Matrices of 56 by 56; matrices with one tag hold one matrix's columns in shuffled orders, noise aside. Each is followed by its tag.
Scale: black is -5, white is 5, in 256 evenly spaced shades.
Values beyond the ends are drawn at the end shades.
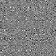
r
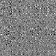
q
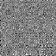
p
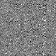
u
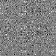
q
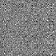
u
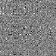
q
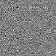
r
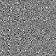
r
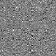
r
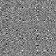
r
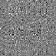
q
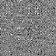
q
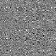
r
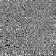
p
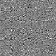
r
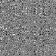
q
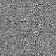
u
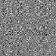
q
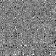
p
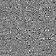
r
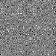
q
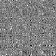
p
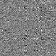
r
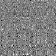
p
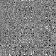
p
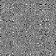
u
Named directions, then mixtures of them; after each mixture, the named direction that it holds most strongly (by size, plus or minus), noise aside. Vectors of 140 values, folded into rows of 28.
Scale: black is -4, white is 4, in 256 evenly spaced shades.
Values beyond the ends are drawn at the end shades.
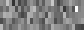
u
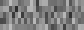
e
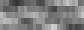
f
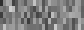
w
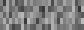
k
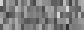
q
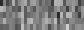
q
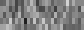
e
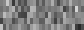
u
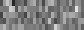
w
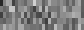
w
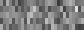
u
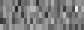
u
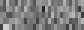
q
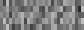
k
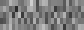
e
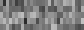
k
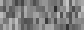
q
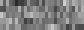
f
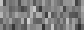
w
